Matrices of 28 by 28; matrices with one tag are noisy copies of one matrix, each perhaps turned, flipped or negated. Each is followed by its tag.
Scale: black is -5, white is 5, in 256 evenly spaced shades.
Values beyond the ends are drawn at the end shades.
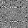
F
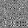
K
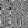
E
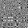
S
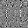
F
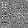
K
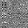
K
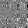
E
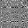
F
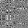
S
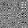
K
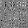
K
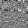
E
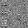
K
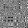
S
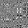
S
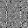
F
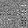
K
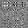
K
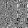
E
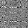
F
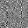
F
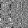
E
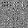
K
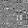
S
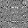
F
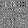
K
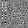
K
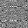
F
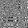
S
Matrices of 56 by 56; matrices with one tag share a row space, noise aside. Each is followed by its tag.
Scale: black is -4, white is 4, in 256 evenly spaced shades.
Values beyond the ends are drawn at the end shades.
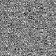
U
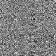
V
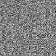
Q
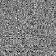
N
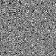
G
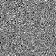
G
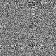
V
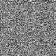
U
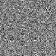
Q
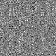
G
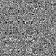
N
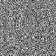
G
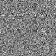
Q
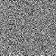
G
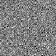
Q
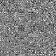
V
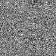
V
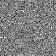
V
